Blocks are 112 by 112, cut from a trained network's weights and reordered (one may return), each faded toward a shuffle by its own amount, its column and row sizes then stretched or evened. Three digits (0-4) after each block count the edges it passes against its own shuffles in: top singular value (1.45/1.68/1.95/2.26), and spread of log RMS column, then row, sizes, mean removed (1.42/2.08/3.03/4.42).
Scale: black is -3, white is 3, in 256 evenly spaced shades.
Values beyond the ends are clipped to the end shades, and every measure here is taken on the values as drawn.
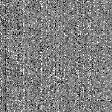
2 2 1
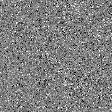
0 1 1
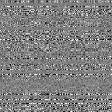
4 0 4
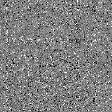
0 2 1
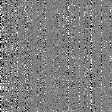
1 4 0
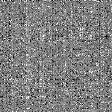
2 1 2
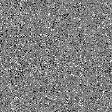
0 2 2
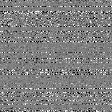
2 1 4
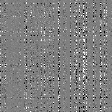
1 4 2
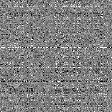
3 2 2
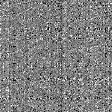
2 1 2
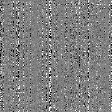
1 4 1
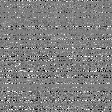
1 0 4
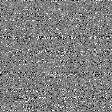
0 0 3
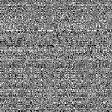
4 2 1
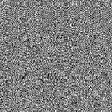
4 1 0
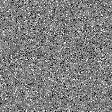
0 0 1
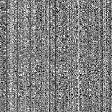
4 1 2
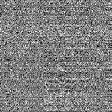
3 1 0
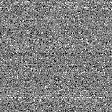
2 0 1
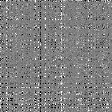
3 3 3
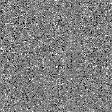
1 2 1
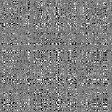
4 3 3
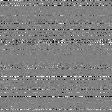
3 0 4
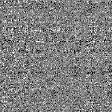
2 2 1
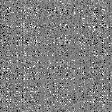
0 3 3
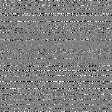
2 0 4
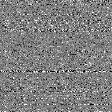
0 0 3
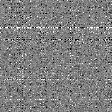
3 2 2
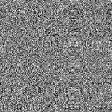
3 1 1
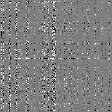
2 4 3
